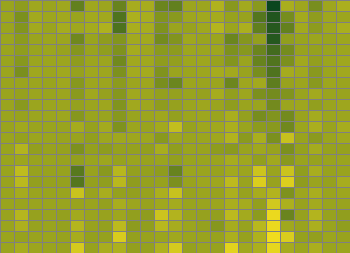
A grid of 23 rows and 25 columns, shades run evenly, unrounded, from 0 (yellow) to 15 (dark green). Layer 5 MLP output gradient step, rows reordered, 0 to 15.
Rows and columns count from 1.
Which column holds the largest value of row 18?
21
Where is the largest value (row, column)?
1, 20
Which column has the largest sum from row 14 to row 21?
6
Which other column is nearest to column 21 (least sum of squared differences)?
19
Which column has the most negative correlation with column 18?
14
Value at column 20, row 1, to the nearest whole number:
15
